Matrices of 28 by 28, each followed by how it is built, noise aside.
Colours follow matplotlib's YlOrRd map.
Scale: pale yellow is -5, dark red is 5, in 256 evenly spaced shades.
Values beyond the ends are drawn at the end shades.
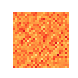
Hankel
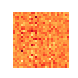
uneven columns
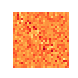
banded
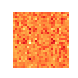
low rank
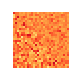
lower triangular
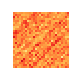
Hankel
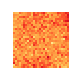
smooth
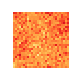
smooth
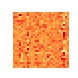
uneven columns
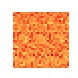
repeating columns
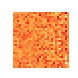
uneven columns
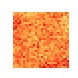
smooth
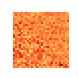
lower triangular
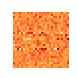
uneven rows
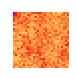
smooth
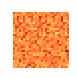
repeating columns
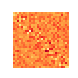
banded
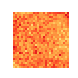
smooth
